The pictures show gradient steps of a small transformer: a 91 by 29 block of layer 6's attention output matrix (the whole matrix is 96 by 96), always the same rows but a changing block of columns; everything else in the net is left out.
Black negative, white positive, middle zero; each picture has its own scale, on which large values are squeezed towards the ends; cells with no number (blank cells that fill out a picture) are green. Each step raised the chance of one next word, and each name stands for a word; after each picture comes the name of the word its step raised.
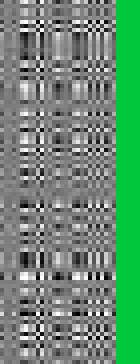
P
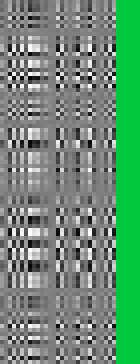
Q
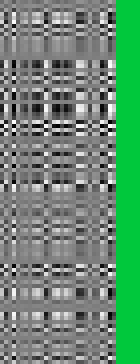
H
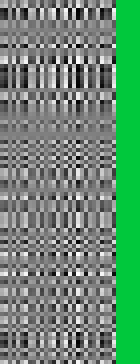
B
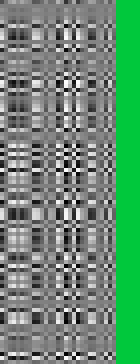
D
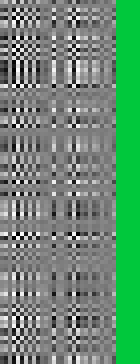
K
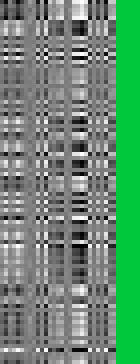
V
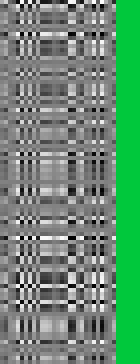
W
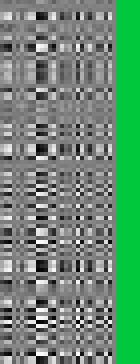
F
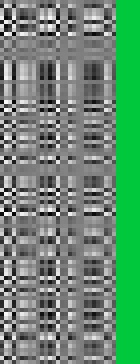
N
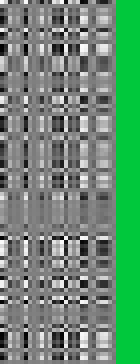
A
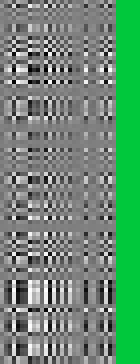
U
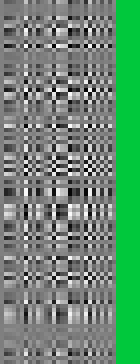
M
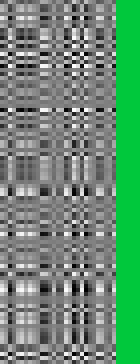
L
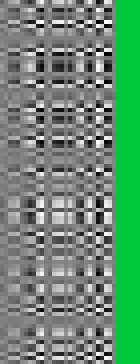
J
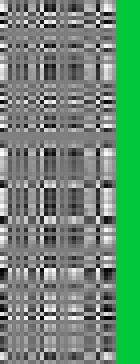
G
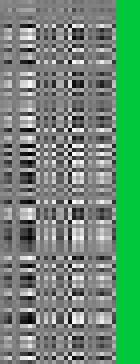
D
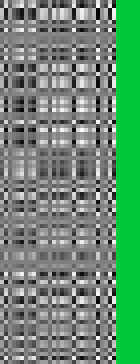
B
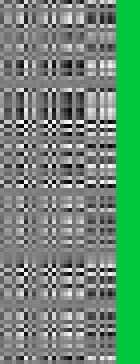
H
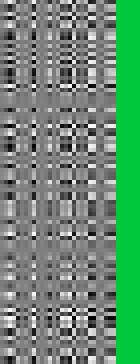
K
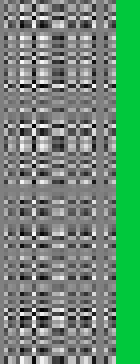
K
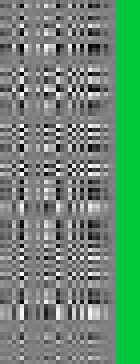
M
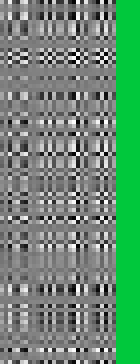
V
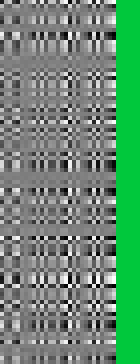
W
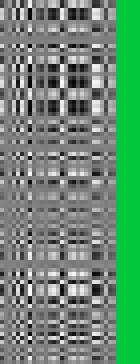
B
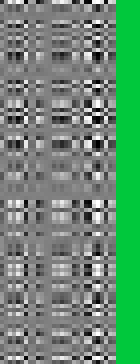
J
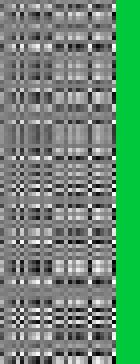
F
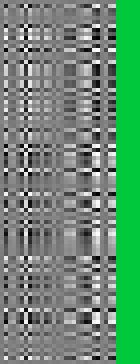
D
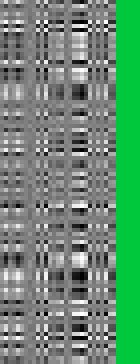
P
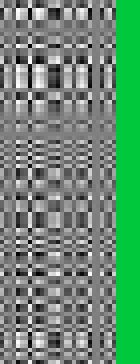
B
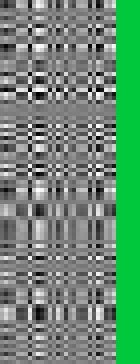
M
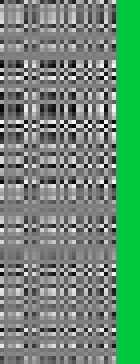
H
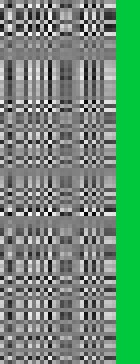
N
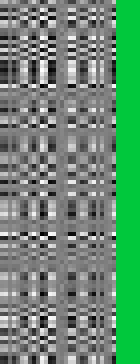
K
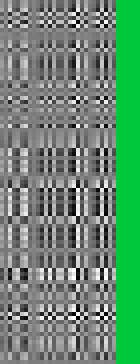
G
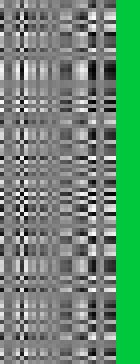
N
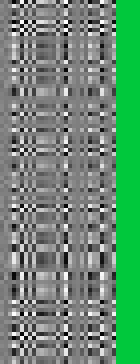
P
